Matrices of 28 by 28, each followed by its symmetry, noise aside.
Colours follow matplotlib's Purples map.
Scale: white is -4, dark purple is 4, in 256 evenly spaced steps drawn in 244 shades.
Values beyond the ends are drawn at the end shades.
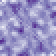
same after a half turn.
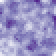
symmetric across the other diagonal.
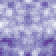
mirrored left to right.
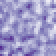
antisymmetric.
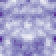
mirrored left to right.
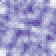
same after a half turn.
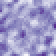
antisymmetric.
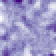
antisymmetric.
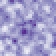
symmetric across the other diagonal.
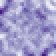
symmetric across the other diagonal.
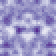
mirrored left to right.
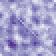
symmetric across the other diagonal.
